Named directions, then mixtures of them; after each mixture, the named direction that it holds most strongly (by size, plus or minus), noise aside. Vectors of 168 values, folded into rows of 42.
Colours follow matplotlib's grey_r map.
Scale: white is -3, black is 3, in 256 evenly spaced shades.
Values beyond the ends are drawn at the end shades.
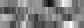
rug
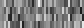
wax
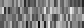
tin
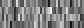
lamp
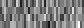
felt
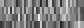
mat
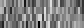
tin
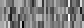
wax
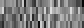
tin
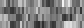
rug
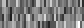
felt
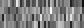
lamp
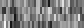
lamp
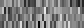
tin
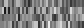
tin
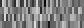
felt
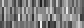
mat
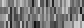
wax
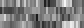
rug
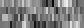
rug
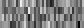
felt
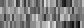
felt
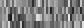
wax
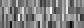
lamp
